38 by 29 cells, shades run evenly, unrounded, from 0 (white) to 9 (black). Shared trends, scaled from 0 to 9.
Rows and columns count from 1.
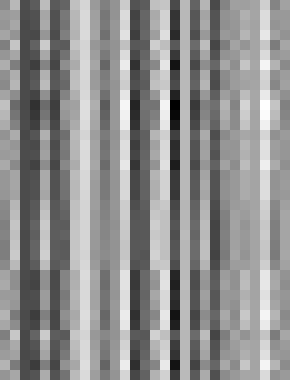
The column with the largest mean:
18
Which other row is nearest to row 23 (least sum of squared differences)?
25
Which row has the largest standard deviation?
11
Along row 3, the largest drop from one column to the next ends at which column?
19
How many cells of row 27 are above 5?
9
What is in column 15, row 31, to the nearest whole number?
5
